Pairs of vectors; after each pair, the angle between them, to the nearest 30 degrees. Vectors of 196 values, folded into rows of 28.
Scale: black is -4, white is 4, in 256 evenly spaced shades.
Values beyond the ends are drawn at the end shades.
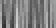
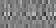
90 degrees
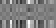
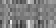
30 degrees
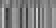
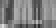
60 degrees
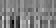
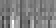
150 degrees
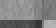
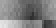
120 degrees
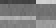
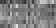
60 degrees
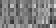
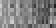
150 degrees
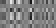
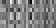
30 degrees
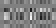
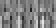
60 degrees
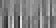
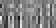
30 degrees
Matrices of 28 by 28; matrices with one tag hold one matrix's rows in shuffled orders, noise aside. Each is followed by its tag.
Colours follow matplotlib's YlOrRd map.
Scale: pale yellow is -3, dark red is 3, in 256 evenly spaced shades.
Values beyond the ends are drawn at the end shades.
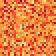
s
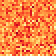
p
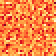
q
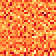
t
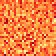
s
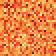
s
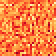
p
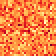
t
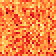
p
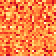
q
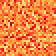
s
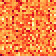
p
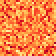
q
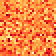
q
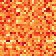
q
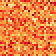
t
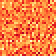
p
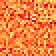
t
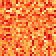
q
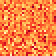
s
